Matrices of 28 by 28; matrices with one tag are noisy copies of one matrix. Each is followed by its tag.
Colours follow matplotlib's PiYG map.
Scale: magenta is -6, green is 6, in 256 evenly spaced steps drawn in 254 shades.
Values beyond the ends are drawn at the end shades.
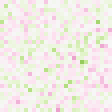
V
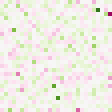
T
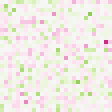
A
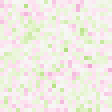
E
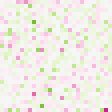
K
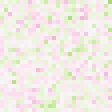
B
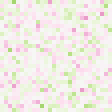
B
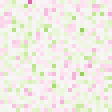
E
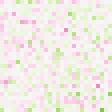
A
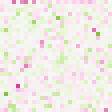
K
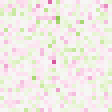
T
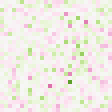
V
